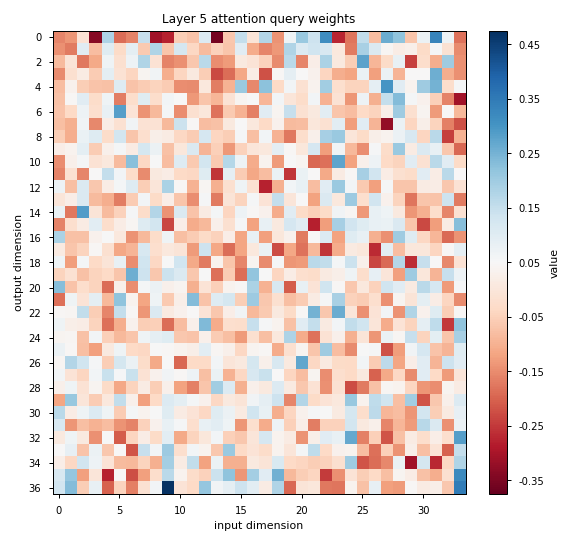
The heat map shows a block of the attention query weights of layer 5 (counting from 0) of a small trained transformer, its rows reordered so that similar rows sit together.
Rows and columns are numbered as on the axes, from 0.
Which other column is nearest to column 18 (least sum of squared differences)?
1
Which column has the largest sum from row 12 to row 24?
23
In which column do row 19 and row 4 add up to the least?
13
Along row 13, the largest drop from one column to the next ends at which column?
33
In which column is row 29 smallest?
30
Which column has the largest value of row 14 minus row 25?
2
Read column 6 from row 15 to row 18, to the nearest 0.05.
0.05 -0.15 -0.1 -0.15
